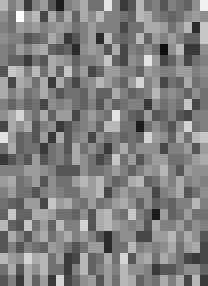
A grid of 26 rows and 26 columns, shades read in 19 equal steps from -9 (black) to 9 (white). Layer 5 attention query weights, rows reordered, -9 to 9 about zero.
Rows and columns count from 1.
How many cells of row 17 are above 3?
3
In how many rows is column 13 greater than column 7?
12
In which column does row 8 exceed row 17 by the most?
6
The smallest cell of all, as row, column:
5, 21
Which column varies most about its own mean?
14
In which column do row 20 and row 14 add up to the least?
20
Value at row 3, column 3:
2
